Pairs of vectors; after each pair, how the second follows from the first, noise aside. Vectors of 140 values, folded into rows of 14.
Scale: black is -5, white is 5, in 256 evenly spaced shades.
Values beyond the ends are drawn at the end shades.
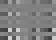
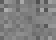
reversed, negated, shrunk.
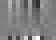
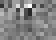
wrapped around.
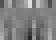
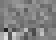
wrapped around, partly zeroed.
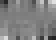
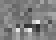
wrapped around.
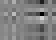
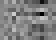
copied.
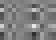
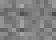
reversed, negated, shrunk.
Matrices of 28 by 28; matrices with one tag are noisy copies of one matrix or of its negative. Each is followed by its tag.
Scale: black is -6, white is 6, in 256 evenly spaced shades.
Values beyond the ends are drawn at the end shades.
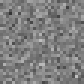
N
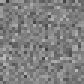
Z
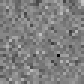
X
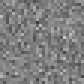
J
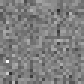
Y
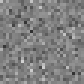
N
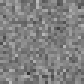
X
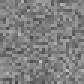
Y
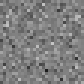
N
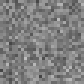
X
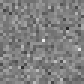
Z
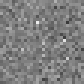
J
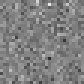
X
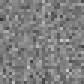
Y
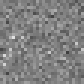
J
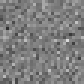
Y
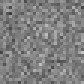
J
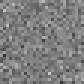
Z
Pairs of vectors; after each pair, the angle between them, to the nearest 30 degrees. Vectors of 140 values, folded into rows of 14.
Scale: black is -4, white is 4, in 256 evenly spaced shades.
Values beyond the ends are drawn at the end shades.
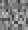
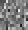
90 degrees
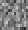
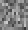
30 degrees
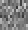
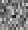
60 degrees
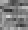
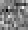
60 degrees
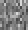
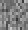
60 degrees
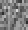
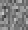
150 degrees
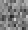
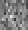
150 degrees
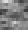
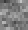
150 degrees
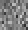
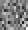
150 degrees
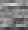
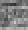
150 degrees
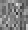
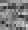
60 degrees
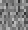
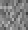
60 degrees
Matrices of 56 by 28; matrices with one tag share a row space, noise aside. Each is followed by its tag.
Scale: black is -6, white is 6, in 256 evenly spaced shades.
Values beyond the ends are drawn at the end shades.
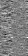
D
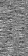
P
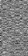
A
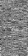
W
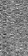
A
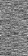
W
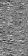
P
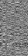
A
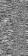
D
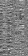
P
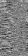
D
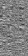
P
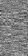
W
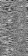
D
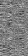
P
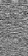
W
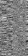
D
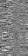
D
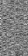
A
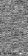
W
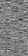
W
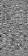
A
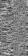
D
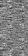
P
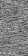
W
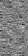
P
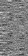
P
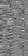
P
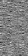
P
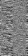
D
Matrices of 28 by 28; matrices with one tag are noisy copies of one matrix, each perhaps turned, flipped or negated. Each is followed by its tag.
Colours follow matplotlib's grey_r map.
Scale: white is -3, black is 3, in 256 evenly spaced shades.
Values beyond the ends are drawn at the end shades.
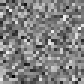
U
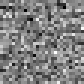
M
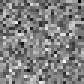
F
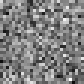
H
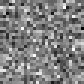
M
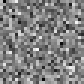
F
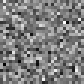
F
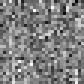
M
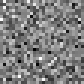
F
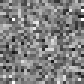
M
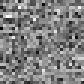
M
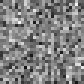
M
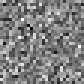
F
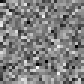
U
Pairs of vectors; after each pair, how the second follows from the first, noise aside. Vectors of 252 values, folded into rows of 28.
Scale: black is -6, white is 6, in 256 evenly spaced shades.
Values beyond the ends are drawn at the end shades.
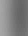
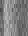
wrapped around.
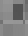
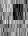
scaled up.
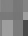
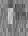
wrapped around, negated.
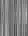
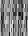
wrapped around, negated, scaled up.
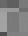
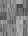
wrapped around.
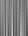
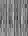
wrapped around.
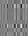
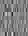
wrapped around.
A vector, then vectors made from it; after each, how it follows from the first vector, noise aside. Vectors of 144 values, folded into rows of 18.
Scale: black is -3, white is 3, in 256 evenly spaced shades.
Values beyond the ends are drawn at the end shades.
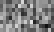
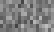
negated, shrunk.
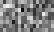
reversed, negated.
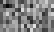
reversed.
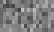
reversed, shrunk.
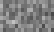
wrapped around, negated, shrunk.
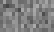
reversed, shrunk.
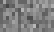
reversed, shrunk.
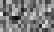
wrapped around.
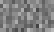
wrapped around, negated, shrunk.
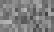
wrapped around, negated, shrunk.
